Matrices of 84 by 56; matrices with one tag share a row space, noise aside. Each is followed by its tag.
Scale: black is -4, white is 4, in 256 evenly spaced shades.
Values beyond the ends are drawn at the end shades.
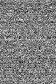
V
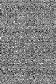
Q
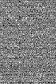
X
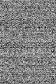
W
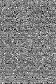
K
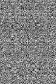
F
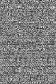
X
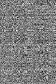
K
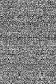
X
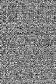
Q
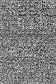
X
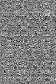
V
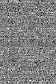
X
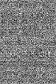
X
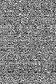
V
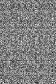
F
